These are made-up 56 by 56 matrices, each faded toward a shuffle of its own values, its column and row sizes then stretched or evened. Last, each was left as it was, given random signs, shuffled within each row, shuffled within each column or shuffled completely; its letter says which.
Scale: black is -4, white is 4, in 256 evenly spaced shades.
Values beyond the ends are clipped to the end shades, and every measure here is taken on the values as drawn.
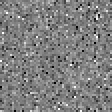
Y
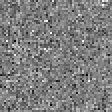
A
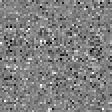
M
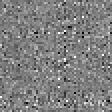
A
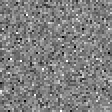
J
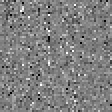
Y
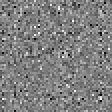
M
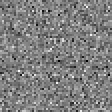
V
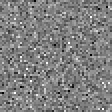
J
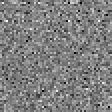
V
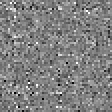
A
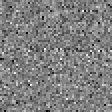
V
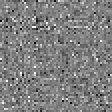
M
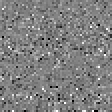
V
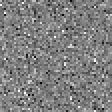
Y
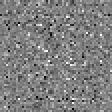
M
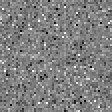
J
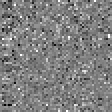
M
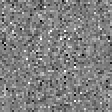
Y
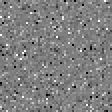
J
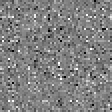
A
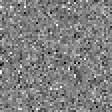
Y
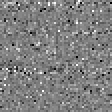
V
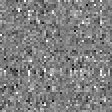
M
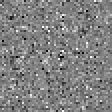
A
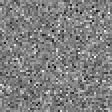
J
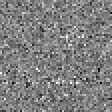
V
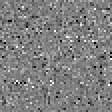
V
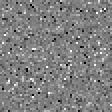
J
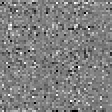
M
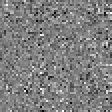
A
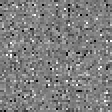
A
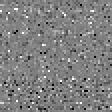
V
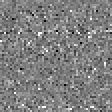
V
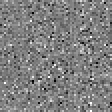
Y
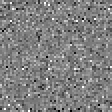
V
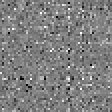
M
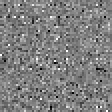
M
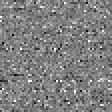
V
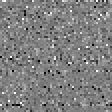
V
